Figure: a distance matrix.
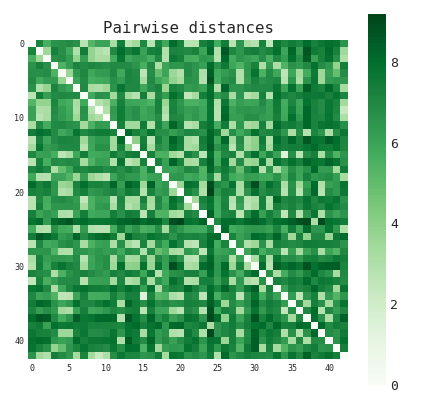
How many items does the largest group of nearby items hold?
12
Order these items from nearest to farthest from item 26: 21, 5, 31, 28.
28, 5, 21, 31
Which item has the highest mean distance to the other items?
24
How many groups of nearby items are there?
6
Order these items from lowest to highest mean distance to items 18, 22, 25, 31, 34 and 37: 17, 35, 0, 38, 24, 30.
17, 0, 35, 30, 38, 24
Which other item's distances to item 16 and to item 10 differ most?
1
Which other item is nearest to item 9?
42
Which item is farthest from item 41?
30
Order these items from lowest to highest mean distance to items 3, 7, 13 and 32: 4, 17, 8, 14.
14, 17, 8, 4
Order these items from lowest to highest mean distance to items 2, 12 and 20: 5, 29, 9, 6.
5, 9, 6, 29
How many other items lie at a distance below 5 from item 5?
9
